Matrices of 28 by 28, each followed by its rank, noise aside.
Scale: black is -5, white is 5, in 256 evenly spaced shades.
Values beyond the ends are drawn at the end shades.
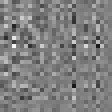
three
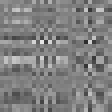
two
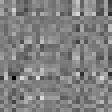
three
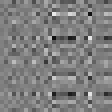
two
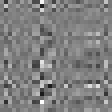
two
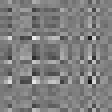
one
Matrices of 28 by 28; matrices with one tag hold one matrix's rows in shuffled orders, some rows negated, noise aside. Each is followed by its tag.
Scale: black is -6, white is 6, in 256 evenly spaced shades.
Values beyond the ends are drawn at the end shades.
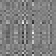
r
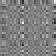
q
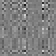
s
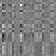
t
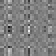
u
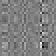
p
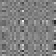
q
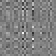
r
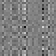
s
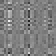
u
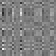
t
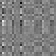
t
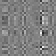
p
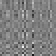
r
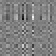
r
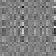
q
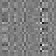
p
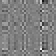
p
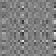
q
